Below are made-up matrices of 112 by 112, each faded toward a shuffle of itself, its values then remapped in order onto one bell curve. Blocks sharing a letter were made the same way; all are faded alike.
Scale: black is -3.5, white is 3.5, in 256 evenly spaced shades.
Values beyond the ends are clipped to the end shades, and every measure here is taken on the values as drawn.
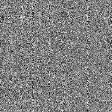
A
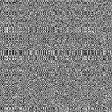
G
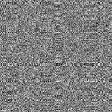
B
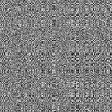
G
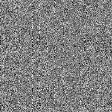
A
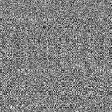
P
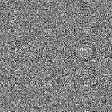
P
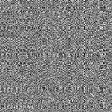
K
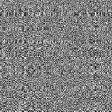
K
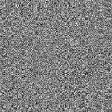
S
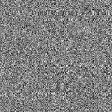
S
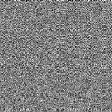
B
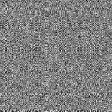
B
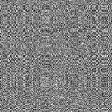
G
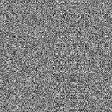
S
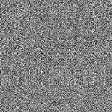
S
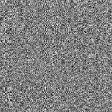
P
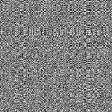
G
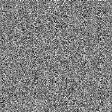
A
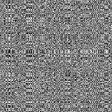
G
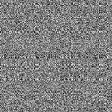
P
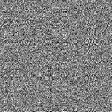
S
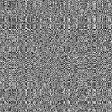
G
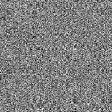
S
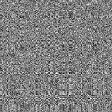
B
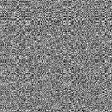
K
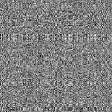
B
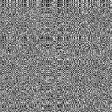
G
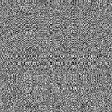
K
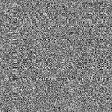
P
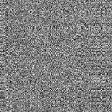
P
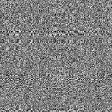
P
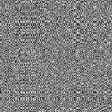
G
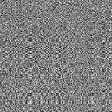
K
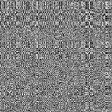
G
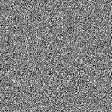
S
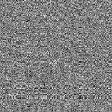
B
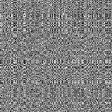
G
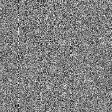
A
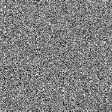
A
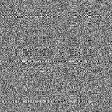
P
